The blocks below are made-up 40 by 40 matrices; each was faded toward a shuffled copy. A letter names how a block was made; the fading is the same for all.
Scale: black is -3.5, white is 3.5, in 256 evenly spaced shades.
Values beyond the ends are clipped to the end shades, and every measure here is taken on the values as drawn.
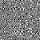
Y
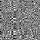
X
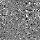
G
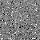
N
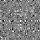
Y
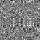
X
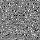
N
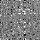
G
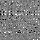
G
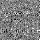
G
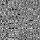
X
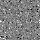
N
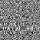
X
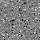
N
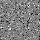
N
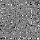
G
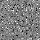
N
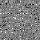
Y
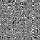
Y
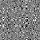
Y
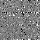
G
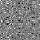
Y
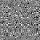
Y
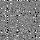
G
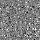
N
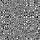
Y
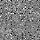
G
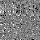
Y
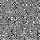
G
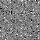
N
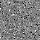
N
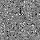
N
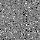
N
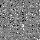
N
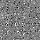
N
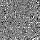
G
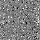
N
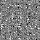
G
